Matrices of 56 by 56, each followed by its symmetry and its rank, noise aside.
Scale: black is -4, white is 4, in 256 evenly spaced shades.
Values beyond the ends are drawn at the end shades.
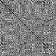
symmetric, rank seven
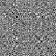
symmetric, rank six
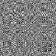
symmetric, rank five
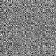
antisymmetric, rank six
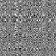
no symmetry, rank five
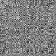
symmetric, rank seven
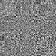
symmetric, rank seven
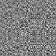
no symmetry, rank five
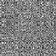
no symmetry, rank six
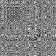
symmetric, rank six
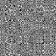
symmetric, rank five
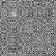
symmetric, rank seven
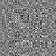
no symmetry, rank five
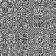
symmetric, rank seven
